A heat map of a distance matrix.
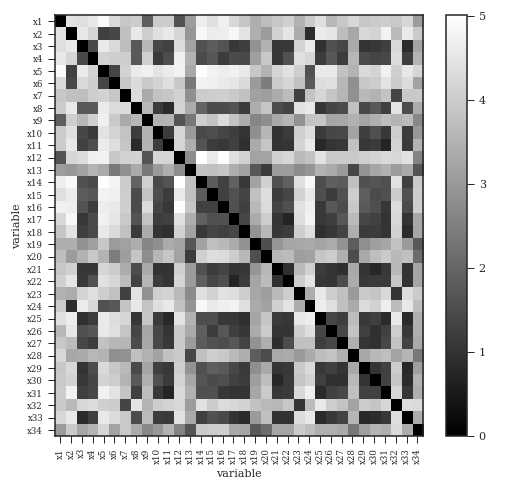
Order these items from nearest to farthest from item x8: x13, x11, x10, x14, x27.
x11, x10, x27, x14, x13
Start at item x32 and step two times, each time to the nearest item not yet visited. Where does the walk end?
x7
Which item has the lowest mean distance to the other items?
x21
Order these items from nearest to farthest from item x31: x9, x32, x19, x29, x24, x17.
x17, x29, x19, x9, x32, x24
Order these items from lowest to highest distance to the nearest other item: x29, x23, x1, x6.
x29, x23, x6, x1
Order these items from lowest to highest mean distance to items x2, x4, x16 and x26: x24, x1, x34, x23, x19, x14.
x14, x19, x24, x34, x23, x1
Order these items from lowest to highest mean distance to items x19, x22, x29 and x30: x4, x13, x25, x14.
x25, x4, x14, x13
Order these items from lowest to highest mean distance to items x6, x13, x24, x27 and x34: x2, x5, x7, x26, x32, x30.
x2, x5, x30, x26, x7, x32
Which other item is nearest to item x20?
x13
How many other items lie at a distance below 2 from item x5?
3
